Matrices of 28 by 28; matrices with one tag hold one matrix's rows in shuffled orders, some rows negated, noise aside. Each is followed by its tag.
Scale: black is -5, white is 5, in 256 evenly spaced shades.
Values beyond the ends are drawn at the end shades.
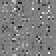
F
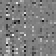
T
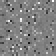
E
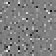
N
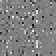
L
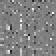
E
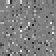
E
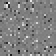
N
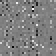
L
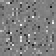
E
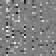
T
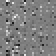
T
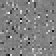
E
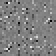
N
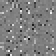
E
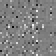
L
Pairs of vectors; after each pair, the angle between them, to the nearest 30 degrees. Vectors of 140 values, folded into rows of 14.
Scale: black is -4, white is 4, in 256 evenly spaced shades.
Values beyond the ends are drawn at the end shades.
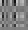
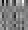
30 degrees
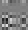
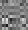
150 degrees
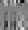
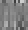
150 degrees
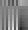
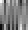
120 degrees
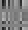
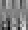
60 degrees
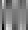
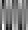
150 degrees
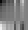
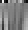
90 degrees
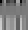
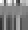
150 degrees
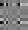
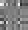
150 degrees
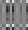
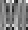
30 degrees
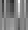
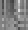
30 degrees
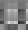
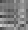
120 degrees
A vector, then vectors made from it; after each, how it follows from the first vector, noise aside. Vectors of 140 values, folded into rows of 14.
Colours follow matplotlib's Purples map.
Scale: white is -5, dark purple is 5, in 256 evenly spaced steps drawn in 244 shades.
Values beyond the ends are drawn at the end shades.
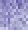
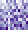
negated, scaled up.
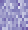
sign-scrambled.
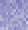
shrunk.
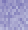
shrunk.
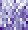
negated, scaled up.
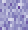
sign-scrambled.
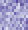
sign-scrambled.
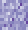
sign-scrambled.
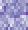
wrapped around, negated.
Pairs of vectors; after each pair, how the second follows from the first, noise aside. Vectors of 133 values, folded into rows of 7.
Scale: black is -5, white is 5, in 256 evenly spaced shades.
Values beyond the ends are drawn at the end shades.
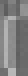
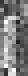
scaled up.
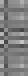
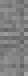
reversed, shrunk.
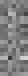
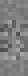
reversed, partly zeroed.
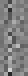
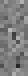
reversed, partly zeroed.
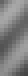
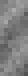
shrunk.
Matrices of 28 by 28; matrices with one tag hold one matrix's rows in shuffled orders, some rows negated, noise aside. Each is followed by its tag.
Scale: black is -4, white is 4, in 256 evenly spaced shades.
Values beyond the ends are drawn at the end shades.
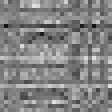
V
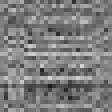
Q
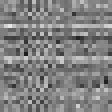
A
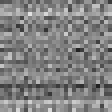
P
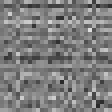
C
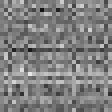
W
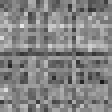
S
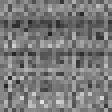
W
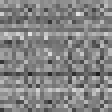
P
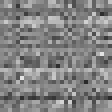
C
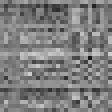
V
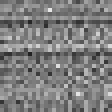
P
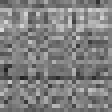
S
